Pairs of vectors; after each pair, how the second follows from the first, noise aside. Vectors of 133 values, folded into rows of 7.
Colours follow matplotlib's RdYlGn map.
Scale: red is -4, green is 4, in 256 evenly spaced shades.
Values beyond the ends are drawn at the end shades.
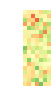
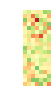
copied.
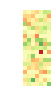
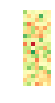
reversed.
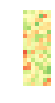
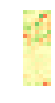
partly zeroed.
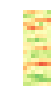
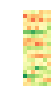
reversed, negated.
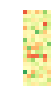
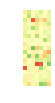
wrapped around, partly zeroed.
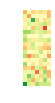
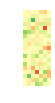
partly zeroed.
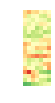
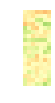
reversed, negated, shrunk.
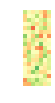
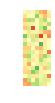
copied.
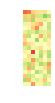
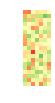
copied.
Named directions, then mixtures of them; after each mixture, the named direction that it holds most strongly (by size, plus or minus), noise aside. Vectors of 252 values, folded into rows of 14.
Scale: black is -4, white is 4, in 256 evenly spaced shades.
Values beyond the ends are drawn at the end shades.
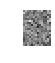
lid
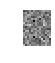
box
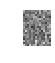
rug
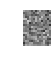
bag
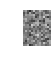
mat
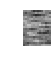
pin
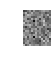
box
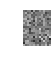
box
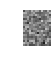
bag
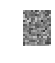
bag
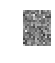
rug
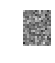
bag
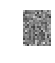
rug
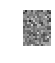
lid
